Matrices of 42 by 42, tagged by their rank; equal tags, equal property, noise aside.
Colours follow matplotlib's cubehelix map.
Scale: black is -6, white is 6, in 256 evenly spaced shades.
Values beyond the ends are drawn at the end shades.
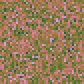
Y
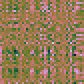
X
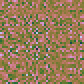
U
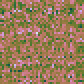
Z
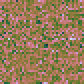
Z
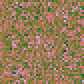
Y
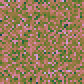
Y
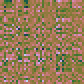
X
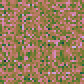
Z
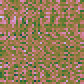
U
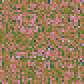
Z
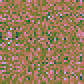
Z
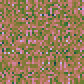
Z
